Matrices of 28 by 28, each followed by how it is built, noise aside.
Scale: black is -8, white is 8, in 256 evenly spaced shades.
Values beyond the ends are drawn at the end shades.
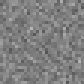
noise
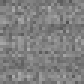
blocks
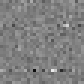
uneven rows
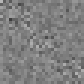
block diagonal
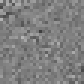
block diagonal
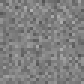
noise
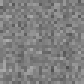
blocks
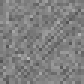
Hankel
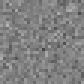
noise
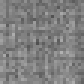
blocks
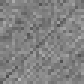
Hankel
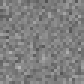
noise
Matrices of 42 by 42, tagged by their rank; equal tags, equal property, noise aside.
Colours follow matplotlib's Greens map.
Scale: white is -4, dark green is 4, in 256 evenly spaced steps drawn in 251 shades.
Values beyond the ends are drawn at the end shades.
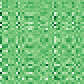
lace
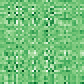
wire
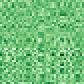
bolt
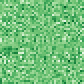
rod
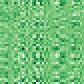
lace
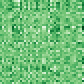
wire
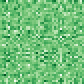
rod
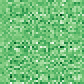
bolt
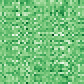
rod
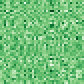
rod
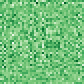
rod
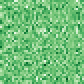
rod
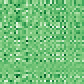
wire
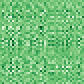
bolt
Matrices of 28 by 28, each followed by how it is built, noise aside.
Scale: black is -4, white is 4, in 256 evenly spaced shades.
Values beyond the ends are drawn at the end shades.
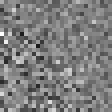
lower triangular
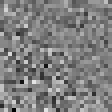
lower triangular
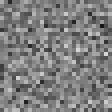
noise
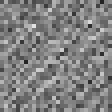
Hankel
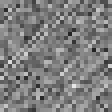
Hankel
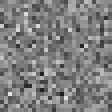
noise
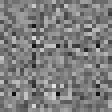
low rank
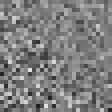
lower triangular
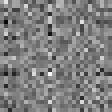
low rank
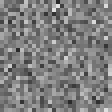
noise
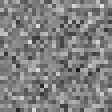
repeating rows
